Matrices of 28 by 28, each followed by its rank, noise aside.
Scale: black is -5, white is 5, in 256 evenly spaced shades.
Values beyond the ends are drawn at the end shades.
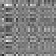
two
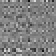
three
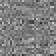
six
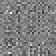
four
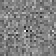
six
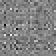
four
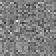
six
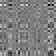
two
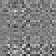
two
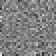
six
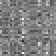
four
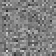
six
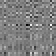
two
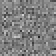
six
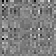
three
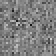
six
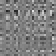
two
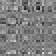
three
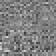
six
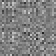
four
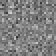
six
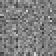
six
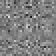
four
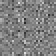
four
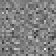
four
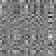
three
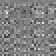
three
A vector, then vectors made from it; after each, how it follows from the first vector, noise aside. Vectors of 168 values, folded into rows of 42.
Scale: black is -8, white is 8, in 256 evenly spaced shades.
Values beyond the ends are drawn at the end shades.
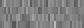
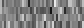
reversed, negated, scaled up.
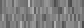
reversed.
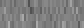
reversed, negated, partly zeroed.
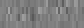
negated, partly zeroed.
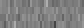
negated, partly zeroed.
